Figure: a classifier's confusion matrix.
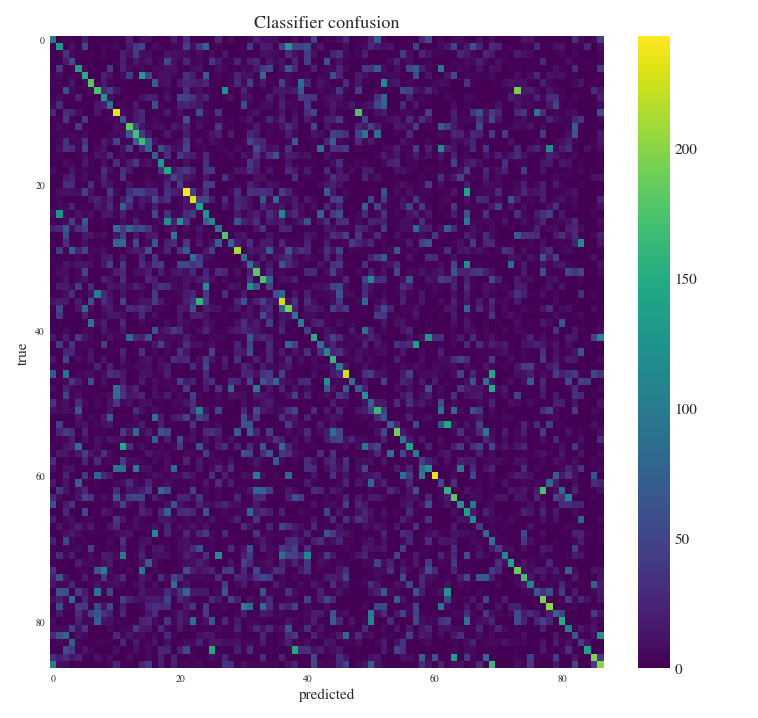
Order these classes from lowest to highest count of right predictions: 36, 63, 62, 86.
62, 63, 86, 36
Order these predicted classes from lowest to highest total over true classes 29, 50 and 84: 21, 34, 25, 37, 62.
62, 37, 34, 21, 25
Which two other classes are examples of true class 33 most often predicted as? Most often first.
50, 34
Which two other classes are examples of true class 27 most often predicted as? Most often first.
19, 73
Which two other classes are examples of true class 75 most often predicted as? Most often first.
19, 85
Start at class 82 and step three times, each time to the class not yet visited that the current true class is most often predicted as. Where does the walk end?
2
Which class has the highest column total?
21
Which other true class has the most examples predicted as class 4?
56
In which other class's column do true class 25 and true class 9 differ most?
18
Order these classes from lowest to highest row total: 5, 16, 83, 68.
83, 16, 68, 5
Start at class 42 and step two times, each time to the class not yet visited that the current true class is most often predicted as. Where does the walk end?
53
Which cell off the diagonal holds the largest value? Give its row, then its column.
7, 73
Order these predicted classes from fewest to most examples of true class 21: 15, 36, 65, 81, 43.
81, 15, 36, 43, 65
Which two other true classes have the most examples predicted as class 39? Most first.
6, 7
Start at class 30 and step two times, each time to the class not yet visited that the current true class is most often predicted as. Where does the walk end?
35
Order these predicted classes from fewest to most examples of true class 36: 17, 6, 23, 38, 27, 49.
27, 17, 38, 6, 49, 23
